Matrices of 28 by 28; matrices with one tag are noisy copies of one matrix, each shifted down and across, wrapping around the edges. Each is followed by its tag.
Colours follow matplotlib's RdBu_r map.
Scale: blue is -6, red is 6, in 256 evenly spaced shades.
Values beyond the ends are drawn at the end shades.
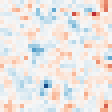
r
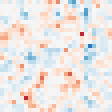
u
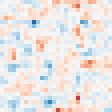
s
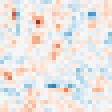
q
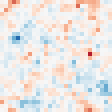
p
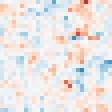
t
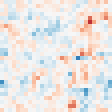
t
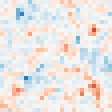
p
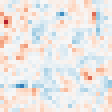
q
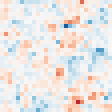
t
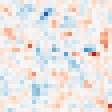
r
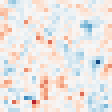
r
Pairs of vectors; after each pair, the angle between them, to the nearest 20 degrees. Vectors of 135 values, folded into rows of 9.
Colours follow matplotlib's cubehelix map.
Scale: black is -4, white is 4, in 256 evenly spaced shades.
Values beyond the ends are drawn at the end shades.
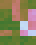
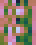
100 degrees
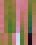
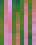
80 degrees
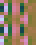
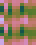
40 degrees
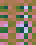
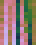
100 degrees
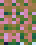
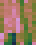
80 degrees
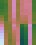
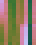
140 degrees
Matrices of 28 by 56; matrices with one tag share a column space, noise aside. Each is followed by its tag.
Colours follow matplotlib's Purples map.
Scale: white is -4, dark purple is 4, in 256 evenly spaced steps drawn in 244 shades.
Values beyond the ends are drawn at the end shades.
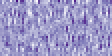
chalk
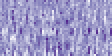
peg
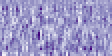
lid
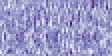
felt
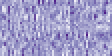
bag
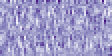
chalk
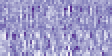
lid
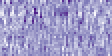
chalk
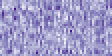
felt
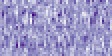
chalk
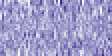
bag
